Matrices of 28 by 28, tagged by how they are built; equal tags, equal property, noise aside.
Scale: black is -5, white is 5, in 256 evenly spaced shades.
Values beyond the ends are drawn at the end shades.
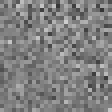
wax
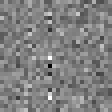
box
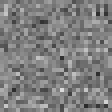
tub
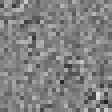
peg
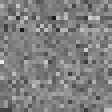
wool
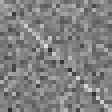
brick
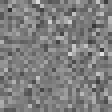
wax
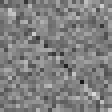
brick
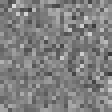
wax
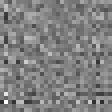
tub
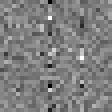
box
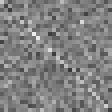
brick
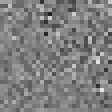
wax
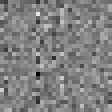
box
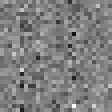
box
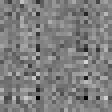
tub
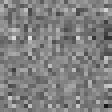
tub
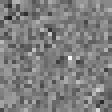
peg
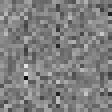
box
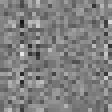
tub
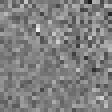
wax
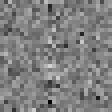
box
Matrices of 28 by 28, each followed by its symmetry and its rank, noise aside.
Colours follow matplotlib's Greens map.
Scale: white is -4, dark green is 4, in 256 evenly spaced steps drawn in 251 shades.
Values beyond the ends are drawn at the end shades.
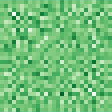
symmetric, rank four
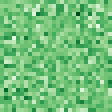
antisymmetric, rank six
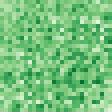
symmetric, rank five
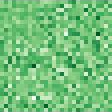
antisymmetric, rank six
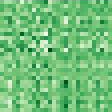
no symmetry, rank four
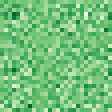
symmetric, rank six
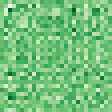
symmetric, rank four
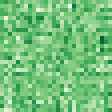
no symmetry, rank six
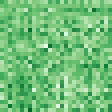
no symmetry, rank five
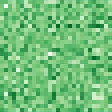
no symmetry, rank five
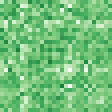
symmetric, rank six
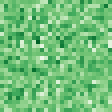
no symmetry, rank five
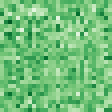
no symmetry, rank four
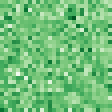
antisymmetric, rank six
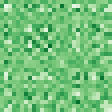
symmetric, rank four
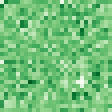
symmetric, rank four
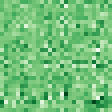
no symmetry, rank five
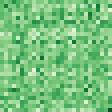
symmetric, rank five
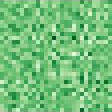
no symmetry, rank five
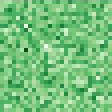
symmetric, rank six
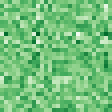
no symmetry, rank five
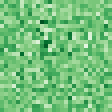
no symmetry, rank five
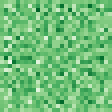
no symmetry, rank four
